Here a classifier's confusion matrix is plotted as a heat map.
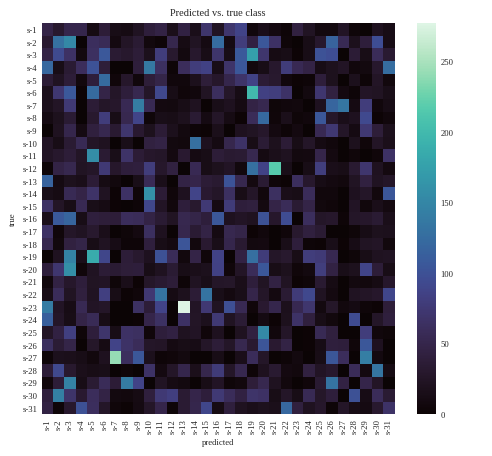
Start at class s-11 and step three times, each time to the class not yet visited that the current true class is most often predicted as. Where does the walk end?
s-19
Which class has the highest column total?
s-3
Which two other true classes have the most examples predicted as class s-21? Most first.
s-12, s-6
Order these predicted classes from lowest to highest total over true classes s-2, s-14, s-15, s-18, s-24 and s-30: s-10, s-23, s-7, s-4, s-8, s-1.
s-7, s-8, s-23, s-4, s-1, s-10
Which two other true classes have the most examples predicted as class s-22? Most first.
s-31, s-16
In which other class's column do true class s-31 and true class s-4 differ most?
s-10
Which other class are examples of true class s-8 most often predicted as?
s-20
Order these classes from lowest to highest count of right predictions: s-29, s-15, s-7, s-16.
s-7, s-29, s-15, s-16
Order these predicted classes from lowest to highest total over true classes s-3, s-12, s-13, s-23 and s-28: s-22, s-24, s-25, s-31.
s-22, s-31, s-24, s-25
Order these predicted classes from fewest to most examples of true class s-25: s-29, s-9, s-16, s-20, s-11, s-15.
s-15, s-16, s-11, s-9, s-29, s-20
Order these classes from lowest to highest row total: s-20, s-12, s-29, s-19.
s-29, s-20, s-12, s-19
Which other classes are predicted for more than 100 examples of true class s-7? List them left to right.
s-9, s-26, s-27
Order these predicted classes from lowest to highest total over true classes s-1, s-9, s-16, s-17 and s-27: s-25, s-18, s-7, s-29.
s-25, s-18, s-29, s-7
